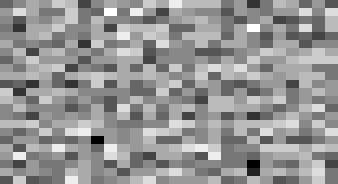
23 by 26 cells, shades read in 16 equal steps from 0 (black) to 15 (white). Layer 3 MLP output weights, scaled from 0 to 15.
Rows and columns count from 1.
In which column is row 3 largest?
6
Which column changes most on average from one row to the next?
2
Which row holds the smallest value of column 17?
7
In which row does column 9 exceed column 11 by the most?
20
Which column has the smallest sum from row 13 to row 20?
8
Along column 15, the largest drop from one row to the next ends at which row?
15
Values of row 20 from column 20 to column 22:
6 9 10
